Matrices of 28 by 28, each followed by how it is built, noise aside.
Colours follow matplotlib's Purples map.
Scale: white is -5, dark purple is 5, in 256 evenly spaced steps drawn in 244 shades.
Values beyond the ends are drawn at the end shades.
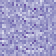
repeating rows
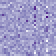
uneven columns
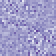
block diagonal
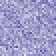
Toeplitz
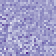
lower triangular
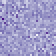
block diagonal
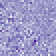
lower triangular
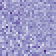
lower triangular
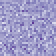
noise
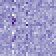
uneven columns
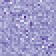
banded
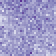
smooth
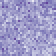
smooth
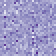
uneven columns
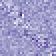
banded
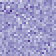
block diagonal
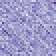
Toeplitz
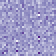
uneven columns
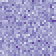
noise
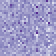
uneven columns
